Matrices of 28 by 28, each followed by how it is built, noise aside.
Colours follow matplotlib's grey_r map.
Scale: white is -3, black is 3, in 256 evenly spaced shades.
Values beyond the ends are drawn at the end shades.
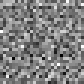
repeating columns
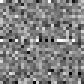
uneven rows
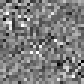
block diagonal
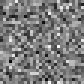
noise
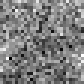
smooth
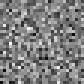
repeating columns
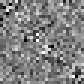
block diagonal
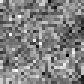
smooth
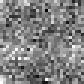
smooth
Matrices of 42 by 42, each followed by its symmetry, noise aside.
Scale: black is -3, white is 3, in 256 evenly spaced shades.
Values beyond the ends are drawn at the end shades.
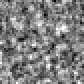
no symmetry.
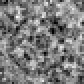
symmetric across the other diagonal.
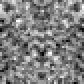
mirrored left to right.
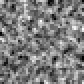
no symmetry.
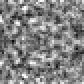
mirrored top to bottom.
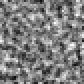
antisymmetric.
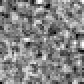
symmetric across the other diagonal.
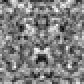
mirrored left to right.
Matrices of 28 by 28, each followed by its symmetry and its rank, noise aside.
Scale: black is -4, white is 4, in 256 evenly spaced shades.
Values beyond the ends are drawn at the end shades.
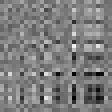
symmetric, rank one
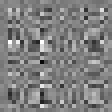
no symmetry, rank two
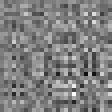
antisymmetric, rank two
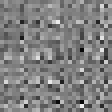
no symmetry, rank three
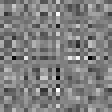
antisymmetric, rank two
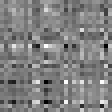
no symmetry, rank two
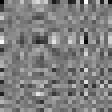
no symmetry, rank two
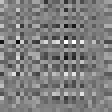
no symmetry, rank one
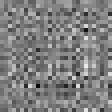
antisymmetric, rank two
